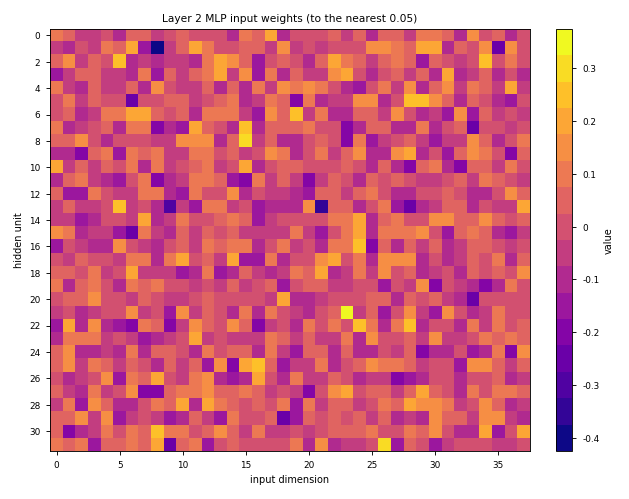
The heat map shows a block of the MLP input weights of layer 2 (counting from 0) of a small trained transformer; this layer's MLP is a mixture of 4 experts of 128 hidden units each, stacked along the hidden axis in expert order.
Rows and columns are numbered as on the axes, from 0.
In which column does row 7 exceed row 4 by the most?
15
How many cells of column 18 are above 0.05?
6
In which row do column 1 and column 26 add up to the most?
31
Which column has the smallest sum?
9
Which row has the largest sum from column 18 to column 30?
1
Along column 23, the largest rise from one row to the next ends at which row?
21
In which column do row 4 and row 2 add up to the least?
29
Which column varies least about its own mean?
4
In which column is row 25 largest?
16
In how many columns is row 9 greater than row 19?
18
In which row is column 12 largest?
28
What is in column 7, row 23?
-0.15
